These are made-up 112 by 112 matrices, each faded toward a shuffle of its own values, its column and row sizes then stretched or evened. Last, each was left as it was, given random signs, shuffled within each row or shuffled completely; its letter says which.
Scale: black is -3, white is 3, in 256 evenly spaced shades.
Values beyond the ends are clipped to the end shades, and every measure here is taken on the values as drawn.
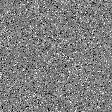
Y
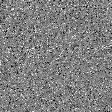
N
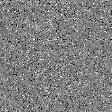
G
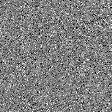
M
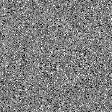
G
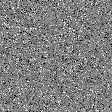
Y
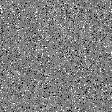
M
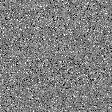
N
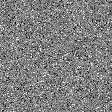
Y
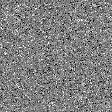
G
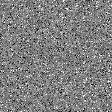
G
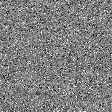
Y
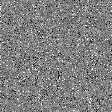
M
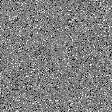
M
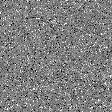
N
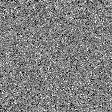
N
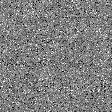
N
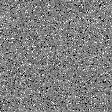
N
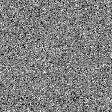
N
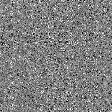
M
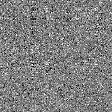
M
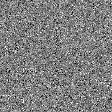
G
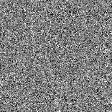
G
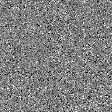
G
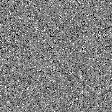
G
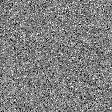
Y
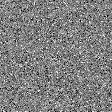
N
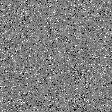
G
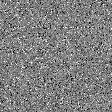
N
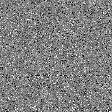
G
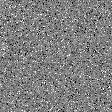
Y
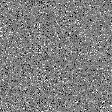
G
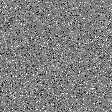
N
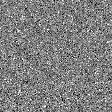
N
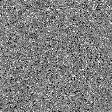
G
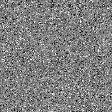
M
